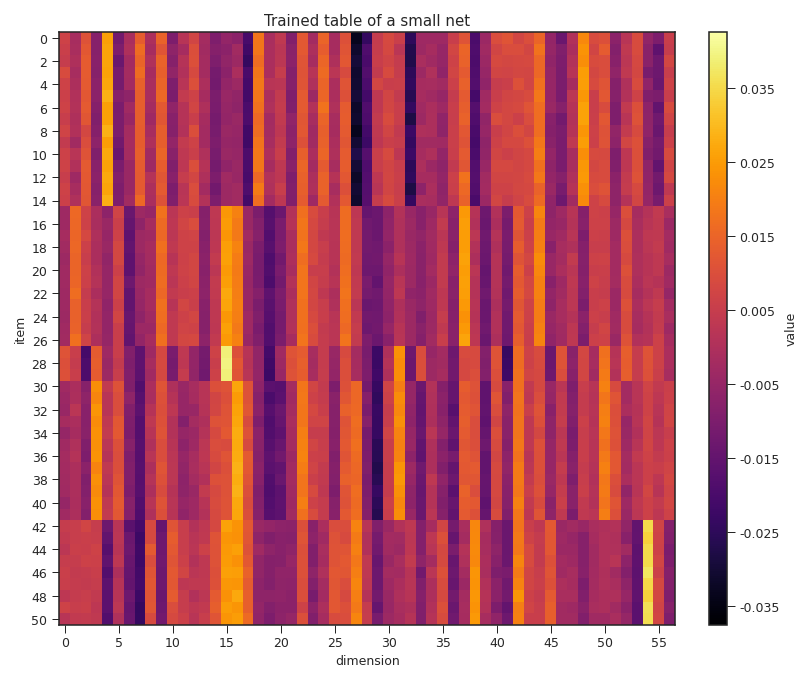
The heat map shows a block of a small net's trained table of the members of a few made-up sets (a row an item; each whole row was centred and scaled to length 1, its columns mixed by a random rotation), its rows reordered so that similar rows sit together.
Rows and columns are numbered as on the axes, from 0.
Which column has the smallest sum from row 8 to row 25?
28
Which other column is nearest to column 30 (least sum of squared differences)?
56
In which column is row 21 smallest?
19
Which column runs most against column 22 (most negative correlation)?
39
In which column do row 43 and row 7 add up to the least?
32
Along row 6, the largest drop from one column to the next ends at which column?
27
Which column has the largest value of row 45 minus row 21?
54
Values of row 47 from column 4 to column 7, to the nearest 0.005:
-0.015 0 -0.015 -0.02
